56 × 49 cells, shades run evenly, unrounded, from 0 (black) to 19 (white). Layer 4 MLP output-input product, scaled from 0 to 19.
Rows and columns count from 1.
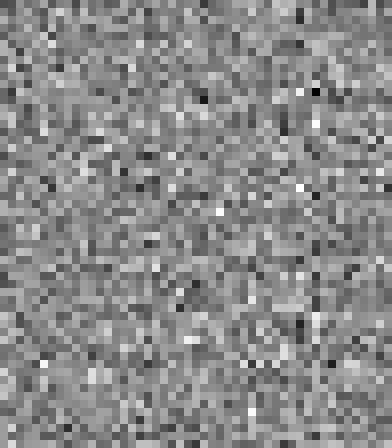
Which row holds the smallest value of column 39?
19
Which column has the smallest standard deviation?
27
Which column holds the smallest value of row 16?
36
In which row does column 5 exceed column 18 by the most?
24
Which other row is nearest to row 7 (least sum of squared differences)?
49
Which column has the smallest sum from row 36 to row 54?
38
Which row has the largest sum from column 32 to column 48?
54
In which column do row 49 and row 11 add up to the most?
40
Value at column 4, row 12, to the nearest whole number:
12
